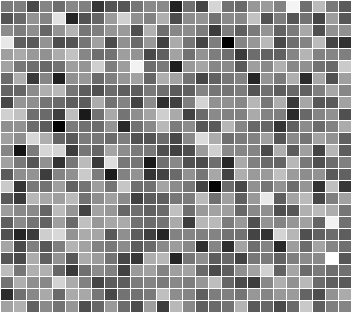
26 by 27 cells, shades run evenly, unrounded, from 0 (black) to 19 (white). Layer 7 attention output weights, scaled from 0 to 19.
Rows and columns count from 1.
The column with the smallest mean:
18
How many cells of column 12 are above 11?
6
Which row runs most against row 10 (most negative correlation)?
20
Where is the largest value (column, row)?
26, 22
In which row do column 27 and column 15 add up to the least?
10
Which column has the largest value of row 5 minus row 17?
2
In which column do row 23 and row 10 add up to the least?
7
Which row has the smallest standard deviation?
8
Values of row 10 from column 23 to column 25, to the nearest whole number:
3 8 10
